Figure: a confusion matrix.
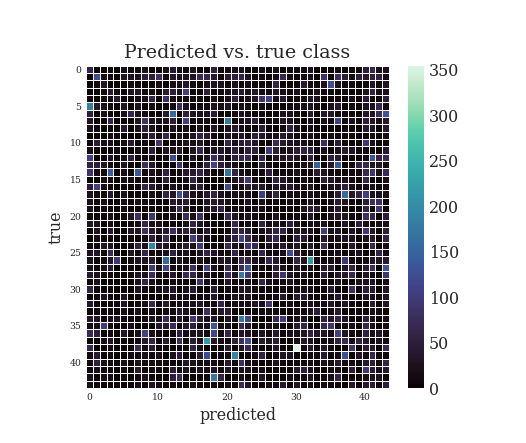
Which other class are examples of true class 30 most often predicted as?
38
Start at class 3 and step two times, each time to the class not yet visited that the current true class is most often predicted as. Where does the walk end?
20
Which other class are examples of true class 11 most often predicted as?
26
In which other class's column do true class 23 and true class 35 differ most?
18
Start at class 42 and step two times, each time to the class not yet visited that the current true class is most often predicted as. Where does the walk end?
41
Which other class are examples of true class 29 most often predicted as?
16
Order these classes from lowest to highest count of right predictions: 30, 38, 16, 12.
30, 16, 38, 12
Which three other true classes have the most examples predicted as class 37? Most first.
17, 39, 26
